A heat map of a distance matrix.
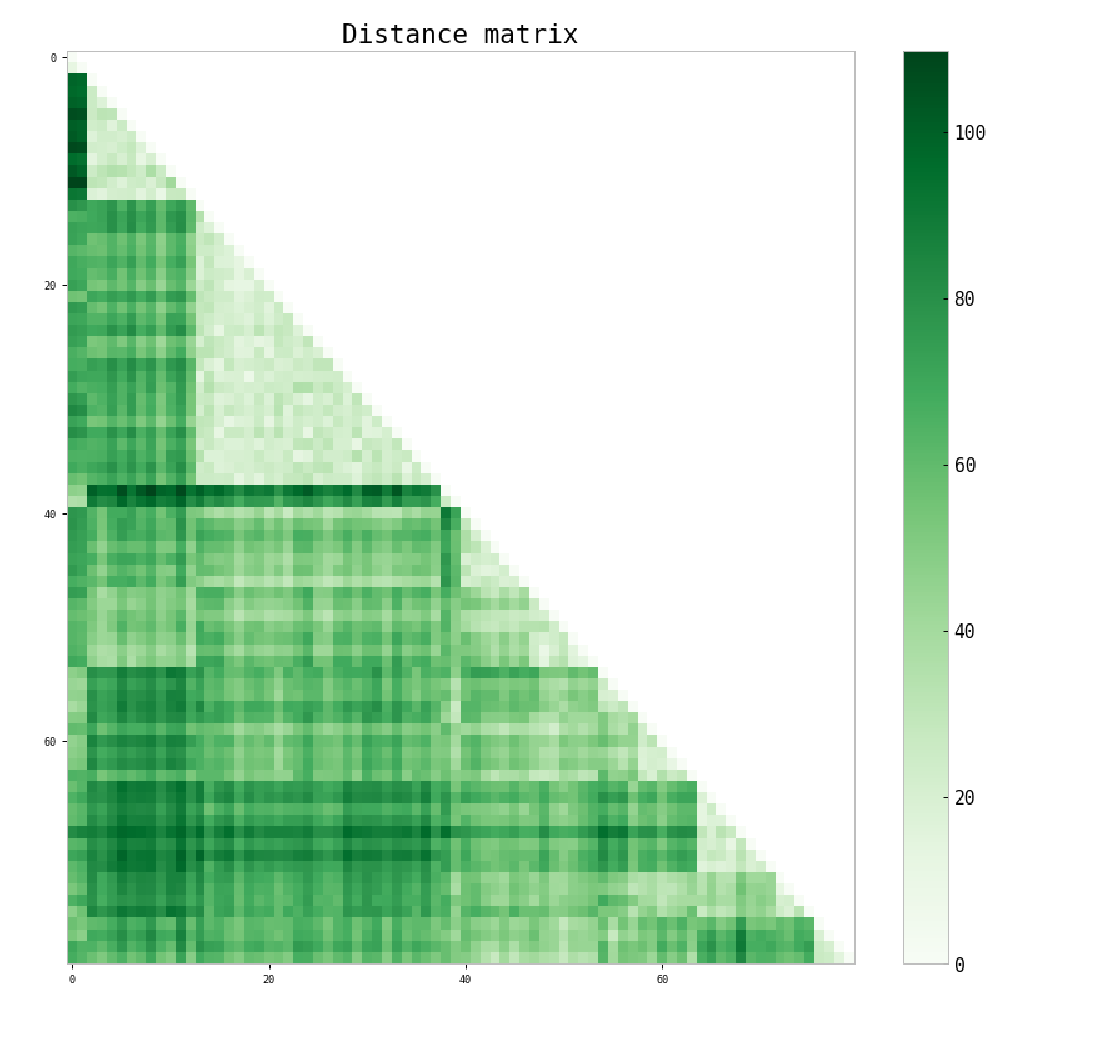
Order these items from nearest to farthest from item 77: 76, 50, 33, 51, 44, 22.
76, 50, 51, 44, 22, 33
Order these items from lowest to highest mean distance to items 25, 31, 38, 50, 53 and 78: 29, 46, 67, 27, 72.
46, 29, 27, 72, 67
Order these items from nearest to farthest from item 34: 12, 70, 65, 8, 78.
12, 78, 8, 65, 70
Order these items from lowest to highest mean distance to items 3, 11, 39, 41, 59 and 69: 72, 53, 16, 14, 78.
53, 72, 78, 16, 14
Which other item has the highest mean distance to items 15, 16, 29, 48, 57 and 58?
68
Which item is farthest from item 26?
38
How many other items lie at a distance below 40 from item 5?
10
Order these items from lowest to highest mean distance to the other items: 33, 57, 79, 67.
79, 33, 57, 67
